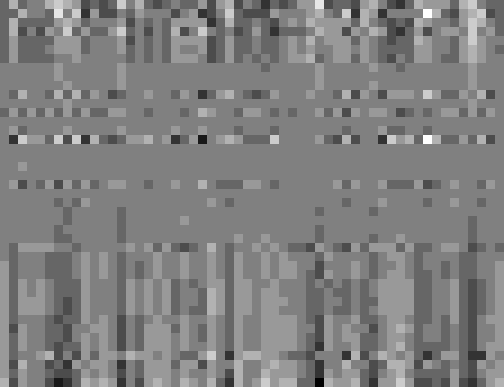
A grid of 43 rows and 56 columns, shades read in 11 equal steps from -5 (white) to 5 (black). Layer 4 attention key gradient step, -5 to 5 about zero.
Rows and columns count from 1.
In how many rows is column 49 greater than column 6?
6
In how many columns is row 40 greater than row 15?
21
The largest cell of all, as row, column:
43, 36
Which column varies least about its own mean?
34
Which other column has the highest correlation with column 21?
33
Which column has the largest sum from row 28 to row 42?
53
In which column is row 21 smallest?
23
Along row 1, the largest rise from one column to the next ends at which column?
37
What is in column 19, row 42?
-1
